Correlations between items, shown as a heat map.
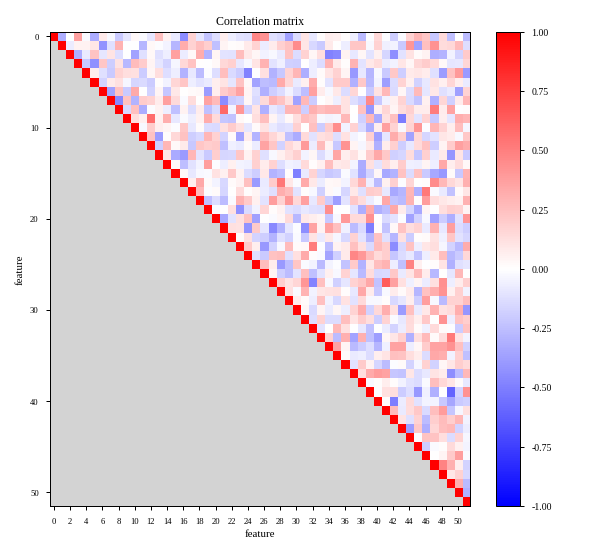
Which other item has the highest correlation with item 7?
39
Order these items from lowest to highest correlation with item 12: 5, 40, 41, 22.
40, 5, 22, 41
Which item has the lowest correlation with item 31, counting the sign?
21
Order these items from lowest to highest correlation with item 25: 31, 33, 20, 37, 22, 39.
20, 33, 22, 31, 39, 37
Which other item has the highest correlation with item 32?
23
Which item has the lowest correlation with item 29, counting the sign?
0
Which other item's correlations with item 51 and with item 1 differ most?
30
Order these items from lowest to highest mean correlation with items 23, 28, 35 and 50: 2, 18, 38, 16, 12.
2, 12, 18, 38, 16
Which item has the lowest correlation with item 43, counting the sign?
9
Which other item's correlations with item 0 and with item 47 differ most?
16
